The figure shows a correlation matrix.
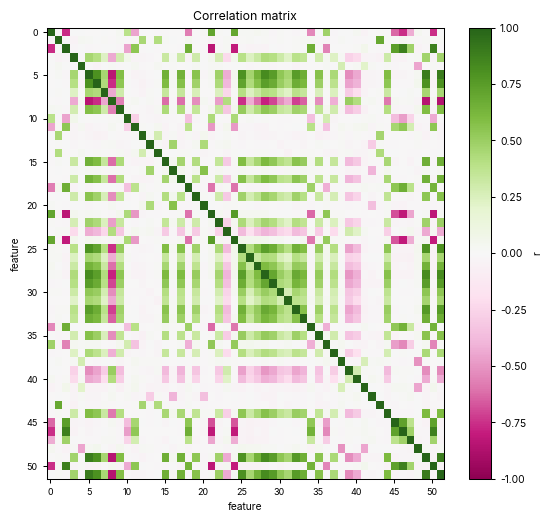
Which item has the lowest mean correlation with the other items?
8
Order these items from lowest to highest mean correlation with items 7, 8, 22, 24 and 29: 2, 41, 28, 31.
2, 41, 31, 28
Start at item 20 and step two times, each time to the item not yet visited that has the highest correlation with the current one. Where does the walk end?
13
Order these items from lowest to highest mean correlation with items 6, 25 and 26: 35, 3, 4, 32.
4, 3, 35, 32
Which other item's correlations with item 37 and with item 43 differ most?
1
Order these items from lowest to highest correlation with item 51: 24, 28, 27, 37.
24, 37, 27, 28
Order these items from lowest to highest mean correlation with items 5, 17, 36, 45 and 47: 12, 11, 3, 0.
0, 12, 11, 3
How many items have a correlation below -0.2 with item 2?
5
